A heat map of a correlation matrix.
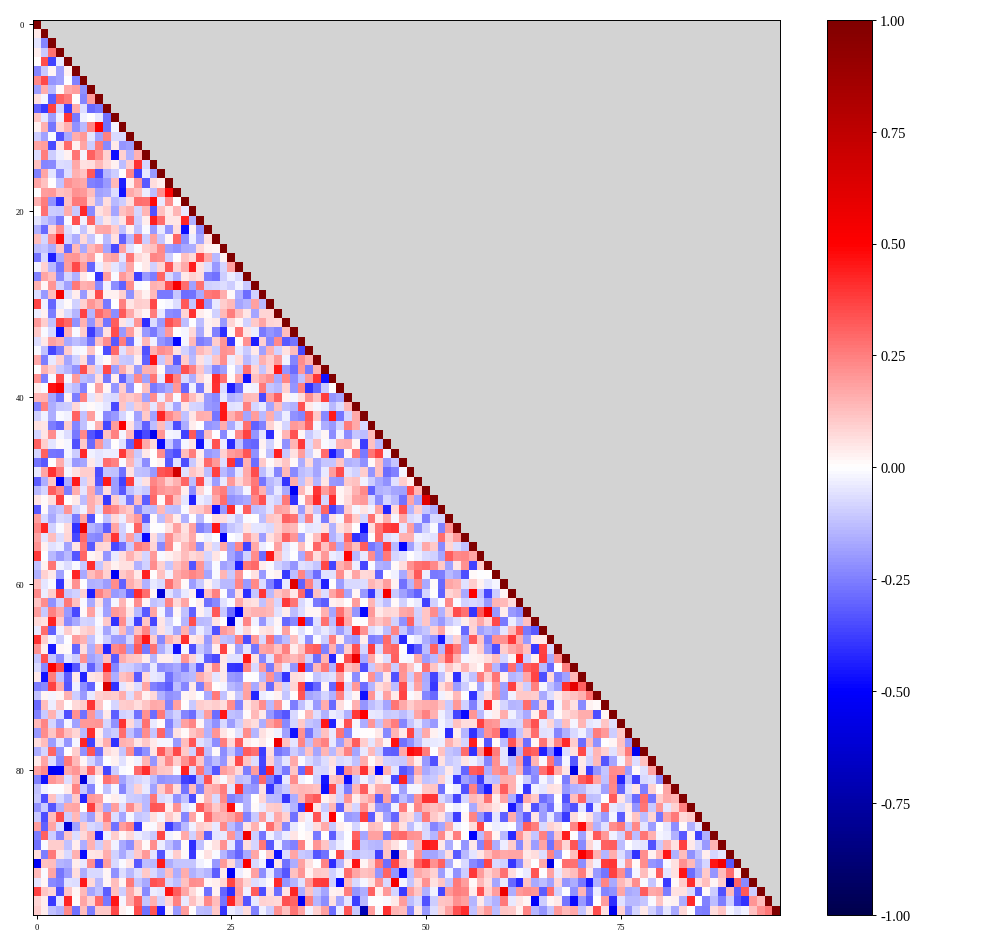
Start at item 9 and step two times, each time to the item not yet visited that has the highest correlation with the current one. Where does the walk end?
69
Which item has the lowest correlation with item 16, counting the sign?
61
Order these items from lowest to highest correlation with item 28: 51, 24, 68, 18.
24, 68, 51, 18
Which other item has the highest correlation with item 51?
50
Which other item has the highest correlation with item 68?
41
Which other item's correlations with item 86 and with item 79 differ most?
4
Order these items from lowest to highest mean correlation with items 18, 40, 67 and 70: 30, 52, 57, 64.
52, 64, 30, 57
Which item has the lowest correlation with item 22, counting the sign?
19
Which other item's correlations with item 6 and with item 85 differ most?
54
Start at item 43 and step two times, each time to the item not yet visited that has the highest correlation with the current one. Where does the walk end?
8
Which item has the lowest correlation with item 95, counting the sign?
42
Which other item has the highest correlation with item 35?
84
